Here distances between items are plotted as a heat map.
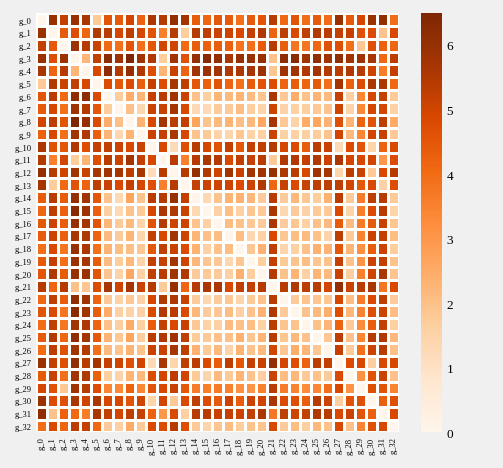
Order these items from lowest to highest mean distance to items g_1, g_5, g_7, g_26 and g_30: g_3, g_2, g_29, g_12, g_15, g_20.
g_15, g_20, g_29, g_2, g_12, g_3
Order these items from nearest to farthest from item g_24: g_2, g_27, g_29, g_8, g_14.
g_14, g_8, g_29, g_2, g_27
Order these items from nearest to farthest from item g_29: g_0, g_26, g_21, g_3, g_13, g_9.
g_9, g_26, g_13, g_0, g_21, g_3
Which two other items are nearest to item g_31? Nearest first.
g_13, g_1
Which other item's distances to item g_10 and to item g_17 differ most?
g_12
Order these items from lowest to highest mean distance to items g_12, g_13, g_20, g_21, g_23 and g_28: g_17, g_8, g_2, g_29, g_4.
g_17, g_8, g_29, g_2, g_4
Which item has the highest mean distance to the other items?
g_3
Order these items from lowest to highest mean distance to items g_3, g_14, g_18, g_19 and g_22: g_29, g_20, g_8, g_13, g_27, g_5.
g_20, g_8, g_29, g_5, g_13, g_27
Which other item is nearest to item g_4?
g_21
